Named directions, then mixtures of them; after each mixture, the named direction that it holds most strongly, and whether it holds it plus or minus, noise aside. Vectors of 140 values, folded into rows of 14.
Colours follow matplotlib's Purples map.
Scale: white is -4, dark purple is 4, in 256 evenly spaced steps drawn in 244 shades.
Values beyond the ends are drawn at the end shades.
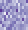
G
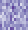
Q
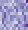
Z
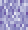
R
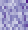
Z, plus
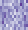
Z, plus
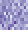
Q, minus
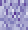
R, minus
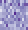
R, minus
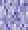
R, minus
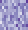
Z, plus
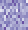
G, minus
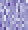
G, minus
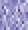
R, plus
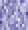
R, plus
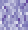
Z, plus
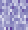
Q, plus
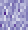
R, plus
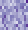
Z, plus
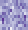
Q, minus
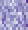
Z, plus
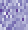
G, plus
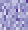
G, plus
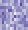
Q, minus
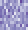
R, plus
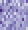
G, plus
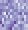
G, plus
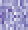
Q, minus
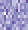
G, plus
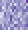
Q, plus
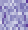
Z, plus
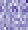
Q, plus
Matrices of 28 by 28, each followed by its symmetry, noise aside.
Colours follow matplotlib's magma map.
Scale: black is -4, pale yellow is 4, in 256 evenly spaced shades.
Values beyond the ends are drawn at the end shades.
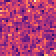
no symmetry.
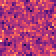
same after a half turn.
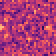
mirrored top to bottom.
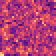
symmetric across the other diagonal.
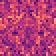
mirrored left to right.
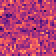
no symmetry.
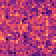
mirrored top to bottom.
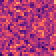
mirrored top to bottom.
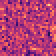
antisymmetric.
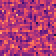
antisymmetric.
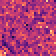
symmetric across the other diagonal.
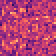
mirrored top to bottom.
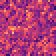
symmetric.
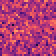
no symmetry.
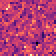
symmetric.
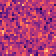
no symmetry.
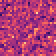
symmetric.
